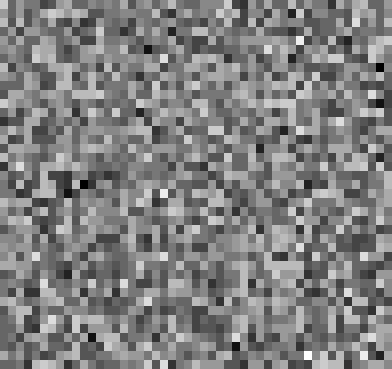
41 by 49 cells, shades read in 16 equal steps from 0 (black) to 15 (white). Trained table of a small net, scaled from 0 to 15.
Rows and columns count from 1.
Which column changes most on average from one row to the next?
38
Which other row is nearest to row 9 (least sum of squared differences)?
13
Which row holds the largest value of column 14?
39
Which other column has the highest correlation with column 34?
37
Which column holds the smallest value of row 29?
36
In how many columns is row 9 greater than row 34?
23
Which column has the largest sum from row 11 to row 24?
19
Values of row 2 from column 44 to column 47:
5 11 9 10
